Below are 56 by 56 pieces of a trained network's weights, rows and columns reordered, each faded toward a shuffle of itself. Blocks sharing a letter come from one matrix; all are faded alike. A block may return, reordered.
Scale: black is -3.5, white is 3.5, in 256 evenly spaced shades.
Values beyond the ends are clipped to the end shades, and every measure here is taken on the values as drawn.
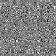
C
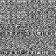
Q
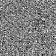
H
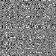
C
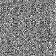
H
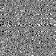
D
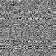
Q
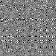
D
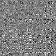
C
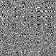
D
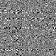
D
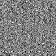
H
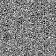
H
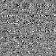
C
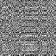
Q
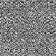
Q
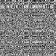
Q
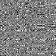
C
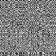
Q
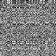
Q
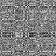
Q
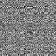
Q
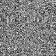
H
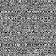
Q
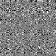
C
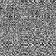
Q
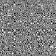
C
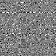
C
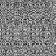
Q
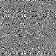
D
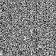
H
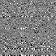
D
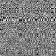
Q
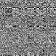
Q
